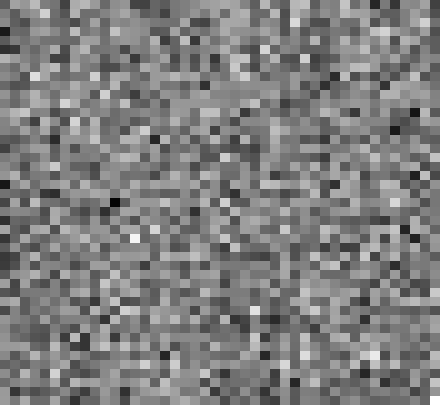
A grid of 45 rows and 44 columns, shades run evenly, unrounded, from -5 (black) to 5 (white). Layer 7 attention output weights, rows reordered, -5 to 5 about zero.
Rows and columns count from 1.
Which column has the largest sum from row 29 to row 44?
31
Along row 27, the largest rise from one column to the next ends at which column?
14
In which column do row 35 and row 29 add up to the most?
32
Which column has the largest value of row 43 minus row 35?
44
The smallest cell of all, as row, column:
23, 12
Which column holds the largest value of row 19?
6
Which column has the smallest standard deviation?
19
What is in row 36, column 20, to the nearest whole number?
2
